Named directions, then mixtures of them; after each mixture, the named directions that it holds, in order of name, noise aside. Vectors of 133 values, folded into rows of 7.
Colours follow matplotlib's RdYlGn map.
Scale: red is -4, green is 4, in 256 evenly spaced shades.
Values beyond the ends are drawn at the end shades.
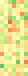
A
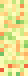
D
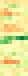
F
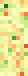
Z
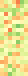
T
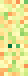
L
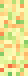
D.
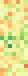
D, F, L.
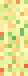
D, L, Z.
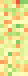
T.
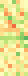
A, D, F.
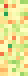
F, L, Z.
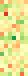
D, F, Z.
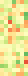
A.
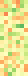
T.
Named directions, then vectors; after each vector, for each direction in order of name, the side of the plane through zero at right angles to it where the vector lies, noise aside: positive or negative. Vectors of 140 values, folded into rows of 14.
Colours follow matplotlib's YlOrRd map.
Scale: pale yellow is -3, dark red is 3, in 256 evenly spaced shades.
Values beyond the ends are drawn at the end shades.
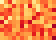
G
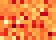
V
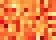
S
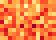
positive, positive, positive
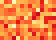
positive, positive, negative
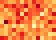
negative, negative, negative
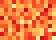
negative, positive, positive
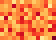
positive, negative, negative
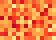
negative, positive, positive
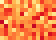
positive, positive, positive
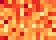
negative, negative, negative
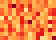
positive, negative, negative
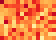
negative, negative, negative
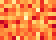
positive, positive, negative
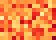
positive, negative, negative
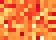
negative, negative, negative
